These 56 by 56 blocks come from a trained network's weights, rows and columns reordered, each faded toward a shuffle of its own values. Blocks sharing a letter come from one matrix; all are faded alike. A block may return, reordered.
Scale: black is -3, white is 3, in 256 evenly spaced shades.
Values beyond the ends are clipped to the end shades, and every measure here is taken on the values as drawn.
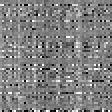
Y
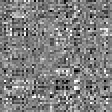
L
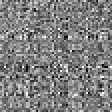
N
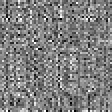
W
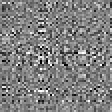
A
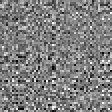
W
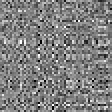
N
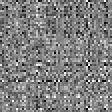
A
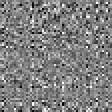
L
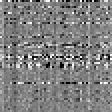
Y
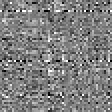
A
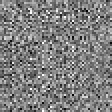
W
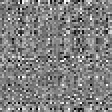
L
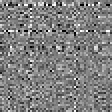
A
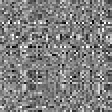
N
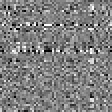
A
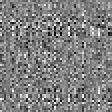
L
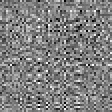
N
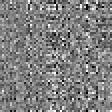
L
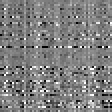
Y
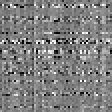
Y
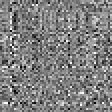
W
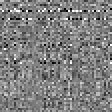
A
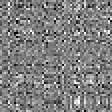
L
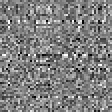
N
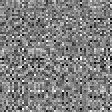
A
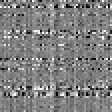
Y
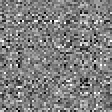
A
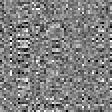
L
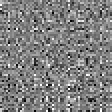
L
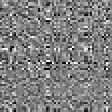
A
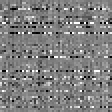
Y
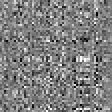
L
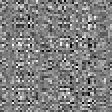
L
